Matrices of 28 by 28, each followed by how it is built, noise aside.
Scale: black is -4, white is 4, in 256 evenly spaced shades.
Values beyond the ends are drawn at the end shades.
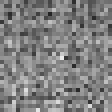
blocks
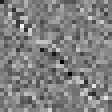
banded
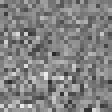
lower triangular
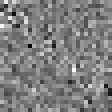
block diagonal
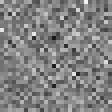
Toeplitz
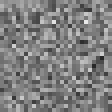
blocks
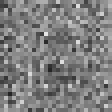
blocks
